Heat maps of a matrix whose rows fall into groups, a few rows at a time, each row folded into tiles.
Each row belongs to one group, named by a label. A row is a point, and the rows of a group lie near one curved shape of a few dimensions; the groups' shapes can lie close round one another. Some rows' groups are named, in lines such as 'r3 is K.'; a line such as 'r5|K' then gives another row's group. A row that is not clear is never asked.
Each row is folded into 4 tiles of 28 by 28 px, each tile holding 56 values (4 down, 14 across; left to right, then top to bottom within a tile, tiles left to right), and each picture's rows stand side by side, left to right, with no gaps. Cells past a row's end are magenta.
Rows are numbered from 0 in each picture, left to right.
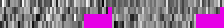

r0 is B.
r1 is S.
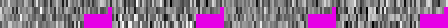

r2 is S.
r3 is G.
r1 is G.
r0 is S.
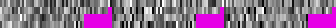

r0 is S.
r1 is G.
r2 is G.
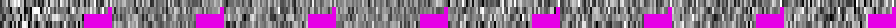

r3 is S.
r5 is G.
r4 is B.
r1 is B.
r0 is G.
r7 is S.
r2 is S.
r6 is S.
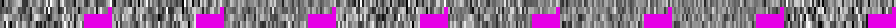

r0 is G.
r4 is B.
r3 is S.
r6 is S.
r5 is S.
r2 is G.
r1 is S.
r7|G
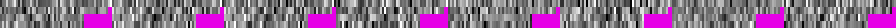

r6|G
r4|G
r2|S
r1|S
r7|B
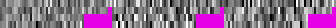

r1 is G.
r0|G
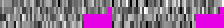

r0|G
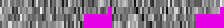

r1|B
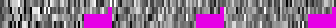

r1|B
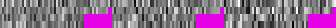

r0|B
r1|B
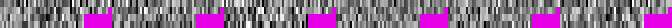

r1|B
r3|G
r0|S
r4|G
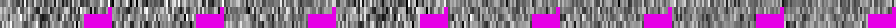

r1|B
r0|S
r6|B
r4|G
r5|G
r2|B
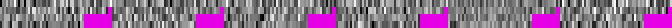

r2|B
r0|B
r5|B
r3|G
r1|G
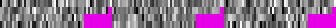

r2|G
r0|B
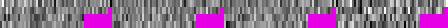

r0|B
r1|S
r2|S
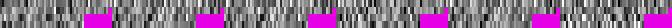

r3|G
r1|B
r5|G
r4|B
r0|S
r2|B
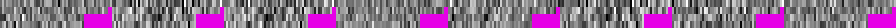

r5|S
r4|B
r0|G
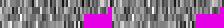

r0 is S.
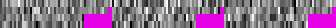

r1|B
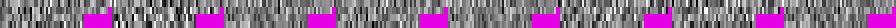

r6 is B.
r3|G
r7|B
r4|B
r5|B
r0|G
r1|G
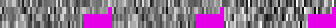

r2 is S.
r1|B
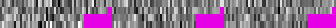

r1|B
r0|G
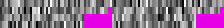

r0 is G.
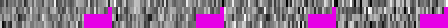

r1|B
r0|S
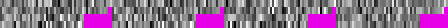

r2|G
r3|B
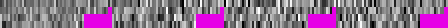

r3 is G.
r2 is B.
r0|S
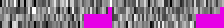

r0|B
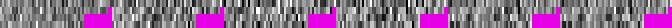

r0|S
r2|B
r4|S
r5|S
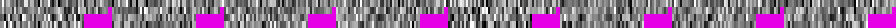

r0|G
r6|B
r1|B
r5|S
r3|S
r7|S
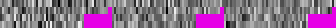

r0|G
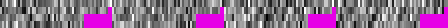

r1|S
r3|B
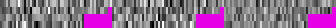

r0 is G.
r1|G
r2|S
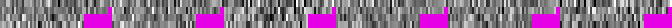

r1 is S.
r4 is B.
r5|B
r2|S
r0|G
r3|B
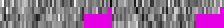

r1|B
